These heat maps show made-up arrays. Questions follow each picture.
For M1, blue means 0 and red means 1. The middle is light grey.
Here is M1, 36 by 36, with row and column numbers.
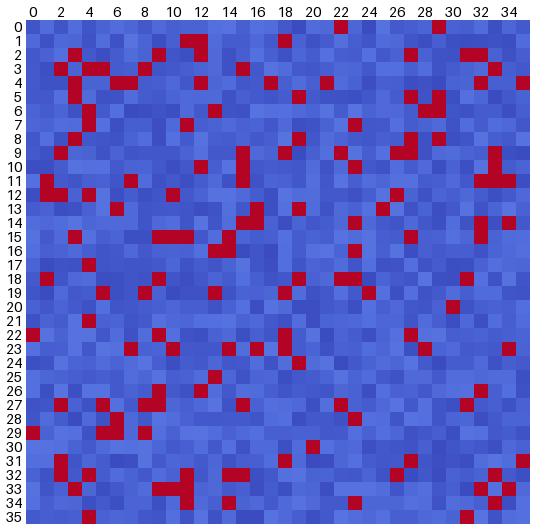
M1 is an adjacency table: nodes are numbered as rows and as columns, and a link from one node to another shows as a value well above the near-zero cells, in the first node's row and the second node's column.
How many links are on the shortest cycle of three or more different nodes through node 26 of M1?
4
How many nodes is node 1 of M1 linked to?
3
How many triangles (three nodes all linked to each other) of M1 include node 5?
0
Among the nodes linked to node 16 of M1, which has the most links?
node 23
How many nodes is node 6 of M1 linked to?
4
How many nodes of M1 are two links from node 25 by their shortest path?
3
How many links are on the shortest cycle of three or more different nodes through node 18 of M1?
3
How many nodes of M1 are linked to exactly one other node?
6
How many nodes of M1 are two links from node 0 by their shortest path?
6
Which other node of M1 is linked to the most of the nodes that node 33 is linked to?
node 15
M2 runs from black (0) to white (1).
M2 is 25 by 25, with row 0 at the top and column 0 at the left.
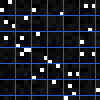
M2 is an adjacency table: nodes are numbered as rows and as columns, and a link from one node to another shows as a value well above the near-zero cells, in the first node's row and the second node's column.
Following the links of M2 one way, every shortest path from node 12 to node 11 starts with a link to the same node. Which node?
node 7
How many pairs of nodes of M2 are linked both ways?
2
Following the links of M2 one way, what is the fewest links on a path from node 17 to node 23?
4
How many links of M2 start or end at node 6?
3
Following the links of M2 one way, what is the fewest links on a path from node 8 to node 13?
7
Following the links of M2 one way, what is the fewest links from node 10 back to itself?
6
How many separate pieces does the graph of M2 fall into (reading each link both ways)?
2
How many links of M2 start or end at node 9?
3
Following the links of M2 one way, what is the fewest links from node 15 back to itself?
4
